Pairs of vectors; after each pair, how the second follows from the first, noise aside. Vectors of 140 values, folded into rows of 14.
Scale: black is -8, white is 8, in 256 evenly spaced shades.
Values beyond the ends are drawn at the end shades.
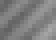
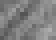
copied.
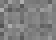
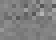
wrapped around, negated, partly zeroed.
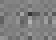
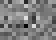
reversed, scaled up.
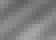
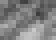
scaled up.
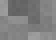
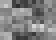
wrapped around, scaled up.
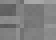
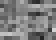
wrapped around, scaled up.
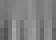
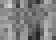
wrapped around, scaled up.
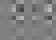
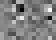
scaled up.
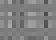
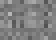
copied.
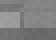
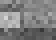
scaled up.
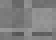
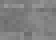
reversed, negated, shrunk.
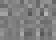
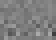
wrapped around, negated, partly zeroed.
